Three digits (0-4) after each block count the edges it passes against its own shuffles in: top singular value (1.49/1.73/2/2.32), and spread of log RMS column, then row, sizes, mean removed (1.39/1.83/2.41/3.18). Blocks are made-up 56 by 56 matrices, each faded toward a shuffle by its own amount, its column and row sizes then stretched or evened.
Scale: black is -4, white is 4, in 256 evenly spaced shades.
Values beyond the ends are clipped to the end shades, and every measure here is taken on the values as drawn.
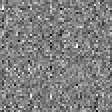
0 2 2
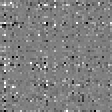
1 2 3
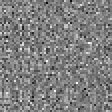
3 1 0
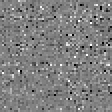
1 2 2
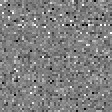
0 0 2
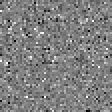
0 1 1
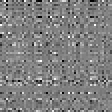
4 2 4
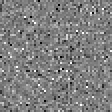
1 0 1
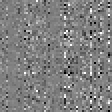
3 4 1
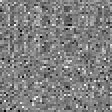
3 0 0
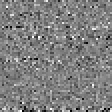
0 0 3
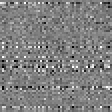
4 1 4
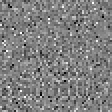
2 0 0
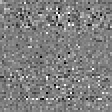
2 1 3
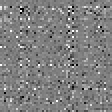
3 2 3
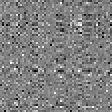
4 1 2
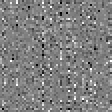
3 3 0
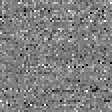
1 0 2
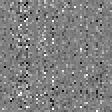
0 3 0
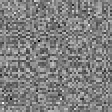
4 0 0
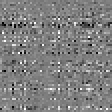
3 2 4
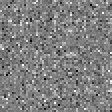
1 0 0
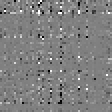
1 3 3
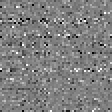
1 1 3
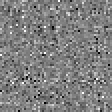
1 1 1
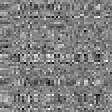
4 2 3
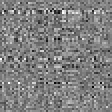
4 1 3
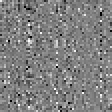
3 2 0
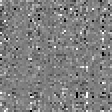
0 3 2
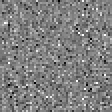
0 1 0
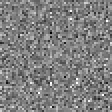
0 1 0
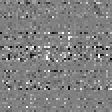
1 2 4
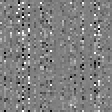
0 4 0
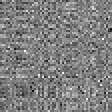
4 0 1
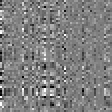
4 4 1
